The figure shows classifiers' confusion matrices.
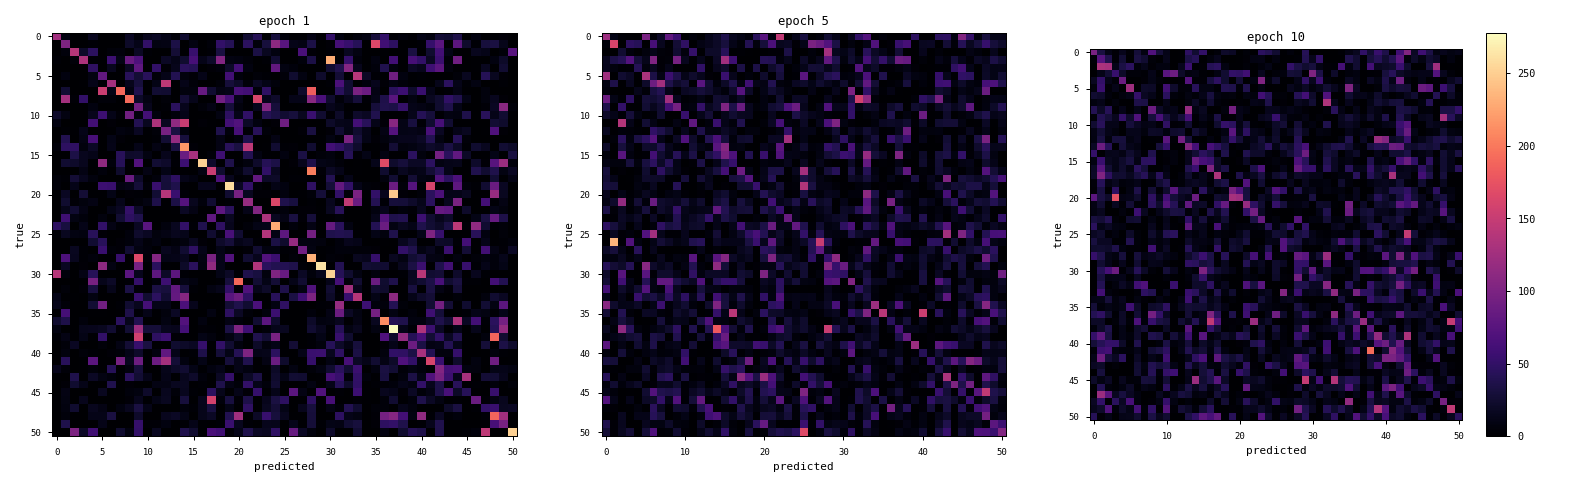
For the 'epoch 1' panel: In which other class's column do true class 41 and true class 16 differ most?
36
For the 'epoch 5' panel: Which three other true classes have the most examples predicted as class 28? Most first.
37, 2, 29
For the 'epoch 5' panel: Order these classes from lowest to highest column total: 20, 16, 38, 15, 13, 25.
13, 38, 16, 20, 25, 15
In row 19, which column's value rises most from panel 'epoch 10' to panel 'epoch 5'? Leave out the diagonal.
25
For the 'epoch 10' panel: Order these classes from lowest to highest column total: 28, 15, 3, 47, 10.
3, 47, 15, 10, 28
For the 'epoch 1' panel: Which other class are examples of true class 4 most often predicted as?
32
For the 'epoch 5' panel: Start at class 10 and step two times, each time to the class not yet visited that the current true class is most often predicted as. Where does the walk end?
31
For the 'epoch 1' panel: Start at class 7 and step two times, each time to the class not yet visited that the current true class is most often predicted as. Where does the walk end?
9
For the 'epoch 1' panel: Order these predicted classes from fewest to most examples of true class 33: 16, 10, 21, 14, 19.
16, 10, 21, 19, 14
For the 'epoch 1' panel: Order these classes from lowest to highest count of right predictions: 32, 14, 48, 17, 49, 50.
49, 32, 17, 48, 14, 50
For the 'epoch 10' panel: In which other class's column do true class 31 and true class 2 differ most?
1
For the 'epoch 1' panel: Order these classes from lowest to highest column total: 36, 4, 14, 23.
4, 23, 36, 14
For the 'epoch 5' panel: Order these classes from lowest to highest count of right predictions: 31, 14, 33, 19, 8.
33, 19, 14, 31, 8
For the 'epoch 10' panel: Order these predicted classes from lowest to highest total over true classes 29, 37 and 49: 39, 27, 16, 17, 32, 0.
27, 0, 17, 32, 39, 16
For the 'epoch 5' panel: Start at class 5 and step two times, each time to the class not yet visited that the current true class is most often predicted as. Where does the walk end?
22
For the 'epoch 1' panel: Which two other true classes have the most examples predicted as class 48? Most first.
38, 20
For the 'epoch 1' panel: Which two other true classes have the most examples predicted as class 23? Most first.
25, 9
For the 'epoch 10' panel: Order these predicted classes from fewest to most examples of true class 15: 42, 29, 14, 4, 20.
20, 4, 29, 42, 14
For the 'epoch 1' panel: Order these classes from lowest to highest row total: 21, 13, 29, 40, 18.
13, 18, 40, 21, 29
